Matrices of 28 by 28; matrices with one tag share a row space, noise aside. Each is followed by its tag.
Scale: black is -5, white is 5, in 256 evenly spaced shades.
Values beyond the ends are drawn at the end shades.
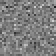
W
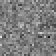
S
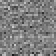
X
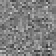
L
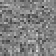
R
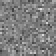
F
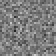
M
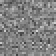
S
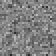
L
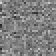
R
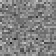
R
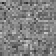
X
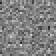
S
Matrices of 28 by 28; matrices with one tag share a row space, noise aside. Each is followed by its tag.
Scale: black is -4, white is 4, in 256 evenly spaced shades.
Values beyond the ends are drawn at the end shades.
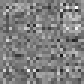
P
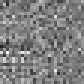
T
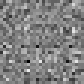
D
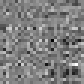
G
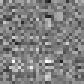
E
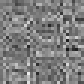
P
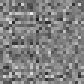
E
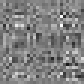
P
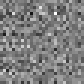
T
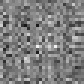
D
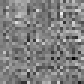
P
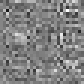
P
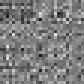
T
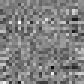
G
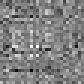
E
